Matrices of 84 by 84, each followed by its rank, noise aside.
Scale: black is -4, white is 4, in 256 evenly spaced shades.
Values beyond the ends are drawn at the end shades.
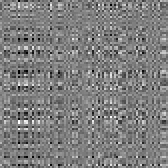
two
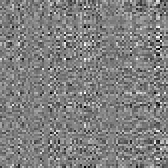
four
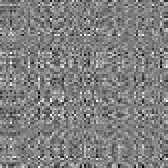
four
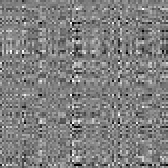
four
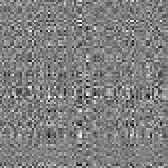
four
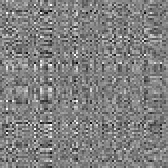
four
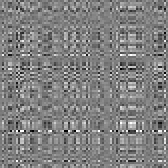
two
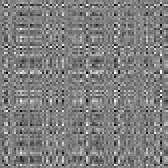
two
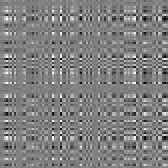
one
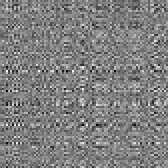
four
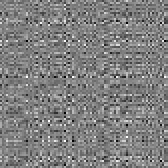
three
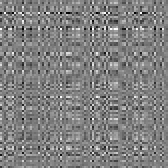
two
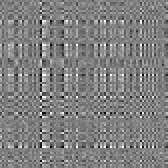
one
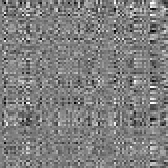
three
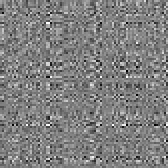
four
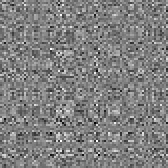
four
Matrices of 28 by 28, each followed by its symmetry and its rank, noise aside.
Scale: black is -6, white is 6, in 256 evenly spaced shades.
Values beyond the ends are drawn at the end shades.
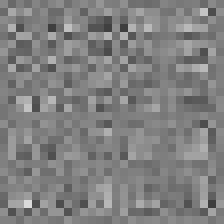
no symmetry, rank three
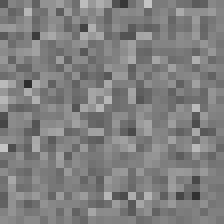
symmetric, rank six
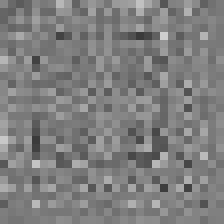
symmetric, rank three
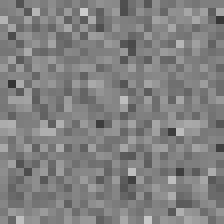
antisymmetric, rank six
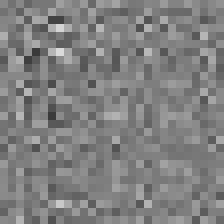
no symmetry, rank four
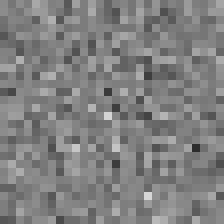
antisymmetric, rank six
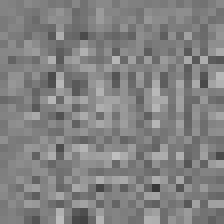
no symmetry, rank three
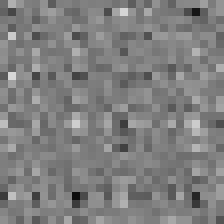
no symmetry, rank three
